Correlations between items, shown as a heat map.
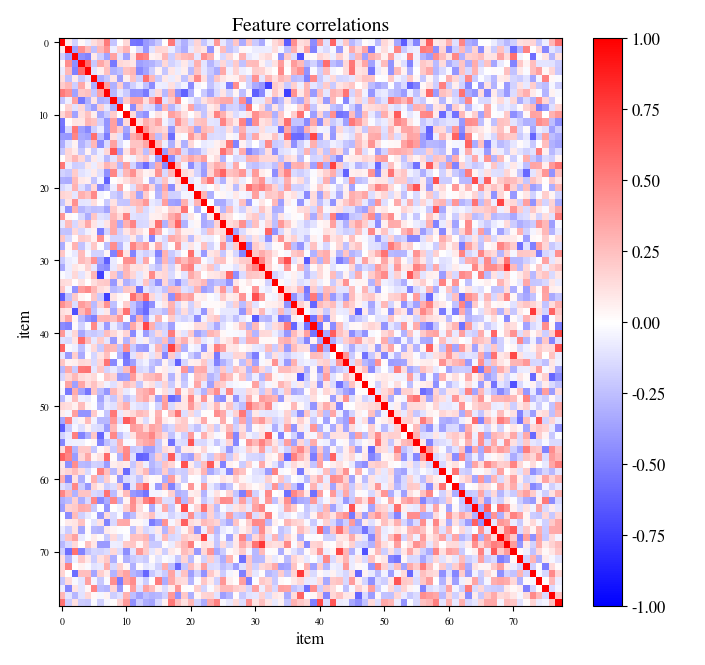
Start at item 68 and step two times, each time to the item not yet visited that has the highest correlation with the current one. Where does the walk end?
64
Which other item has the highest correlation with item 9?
29
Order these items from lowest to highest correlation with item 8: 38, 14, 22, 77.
77, 22, 38, 14
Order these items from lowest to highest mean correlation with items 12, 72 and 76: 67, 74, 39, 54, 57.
39, 57, 74, 54, 67
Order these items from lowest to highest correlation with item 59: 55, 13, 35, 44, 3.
55, 35, 3, 13, 44
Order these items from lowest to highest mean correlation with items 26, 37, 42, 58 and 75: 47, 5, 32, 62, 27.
47, 27, 5, 62, 32
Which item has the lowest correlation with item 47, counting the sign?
70
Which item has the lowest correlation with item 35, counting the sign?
7
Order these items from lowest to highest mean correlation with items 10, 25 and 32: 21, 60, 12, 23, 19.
12, 19, 23, 60, 21
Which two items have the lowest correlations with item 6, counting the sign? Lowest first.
32, 54
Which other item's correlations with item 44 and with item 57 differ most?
10
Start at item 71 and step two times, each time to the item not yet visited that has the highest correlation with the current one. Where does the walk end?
3
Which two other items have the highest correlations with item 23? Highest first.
58, 19
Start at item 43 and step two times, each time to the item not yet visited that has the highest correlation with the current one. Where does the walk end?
67
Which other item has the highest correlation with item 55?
20
